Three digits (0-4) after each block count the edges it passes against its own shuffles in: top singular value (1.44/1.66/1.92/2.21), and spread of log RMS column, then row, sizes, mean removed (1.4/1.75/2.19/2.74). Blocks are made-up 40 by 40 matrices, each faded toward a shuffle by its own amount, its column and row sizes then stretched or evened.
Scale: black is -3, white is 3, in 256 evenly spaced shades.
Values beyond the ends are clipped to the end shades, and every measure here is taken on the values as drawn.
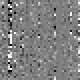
1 4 0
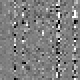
2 4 0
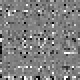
1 3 4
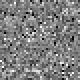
0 1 1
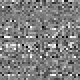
2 0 4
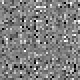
2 3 1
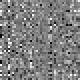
1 4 2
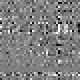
3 2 4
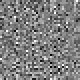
2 3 0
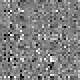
3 2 2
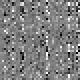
3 4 0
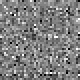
1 2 2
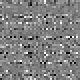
2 1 4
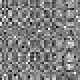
4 1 0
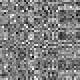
3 0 0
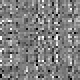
4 4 1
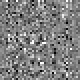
1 4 1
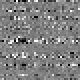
3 1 4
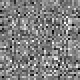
3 0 1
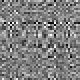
4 3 3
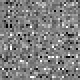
1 0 3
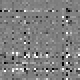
2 3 4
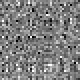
3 2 2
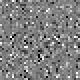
1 2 1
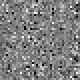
0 2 0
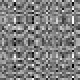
4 4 0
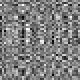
4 3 3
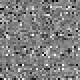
0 1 4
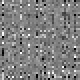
1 4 2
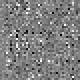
0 2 1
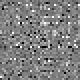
2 0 2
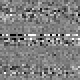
2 0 4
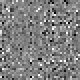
2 2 1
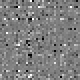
2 2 3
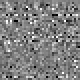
2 1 3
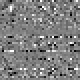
2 2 4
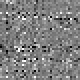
1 3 3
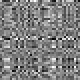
4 0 4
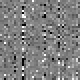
3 3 1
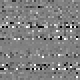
1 0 4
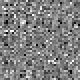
3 0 1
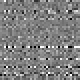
4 1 4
